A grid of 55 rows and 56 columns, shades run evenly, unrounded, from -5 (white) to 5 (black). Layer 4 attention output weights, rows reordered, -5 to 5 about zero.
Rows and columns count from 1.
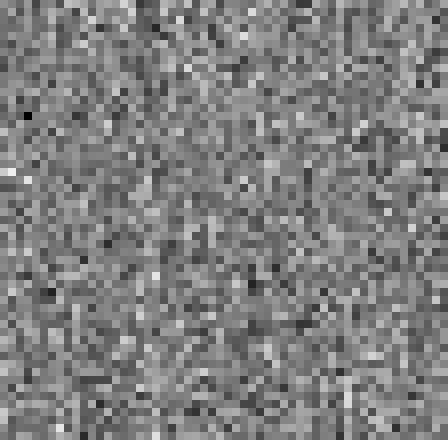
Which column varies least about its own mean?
6
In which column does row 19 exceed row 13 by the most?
56
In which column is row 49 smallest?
18
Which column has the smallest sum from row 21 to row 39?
19
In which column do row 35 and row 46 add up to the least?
20
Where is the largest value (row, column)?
15, 4
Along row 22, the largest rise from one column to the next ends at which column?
3
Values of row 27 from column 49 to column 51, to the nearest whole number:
-3 1 0
